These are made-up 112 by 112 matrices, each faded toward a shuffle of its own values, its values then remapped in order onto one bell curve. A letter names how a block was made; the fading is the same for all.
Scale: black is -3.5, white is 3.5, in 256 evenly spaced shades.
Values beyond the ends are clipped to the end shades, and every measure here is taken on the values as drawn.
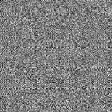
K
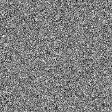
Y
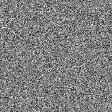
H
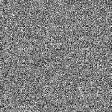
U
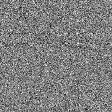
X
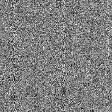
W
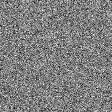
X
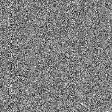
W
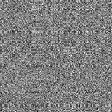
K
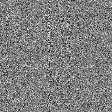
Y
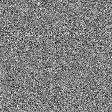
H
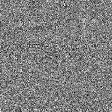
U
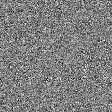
H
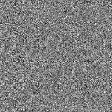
U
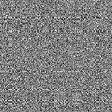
K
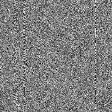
W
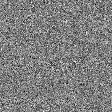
X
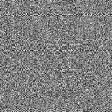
K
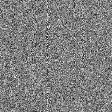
W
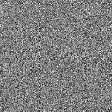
U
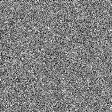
X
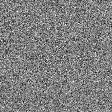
X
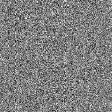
W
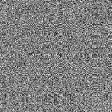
K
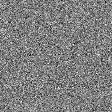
X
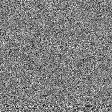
H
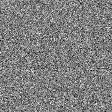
X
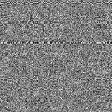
K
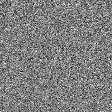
H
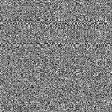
K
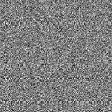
K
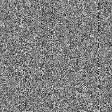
Y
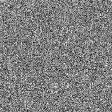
H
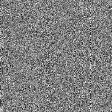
W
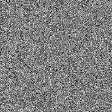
W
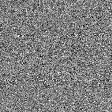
X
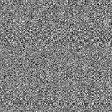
K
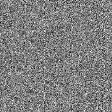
W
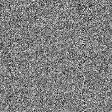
Y
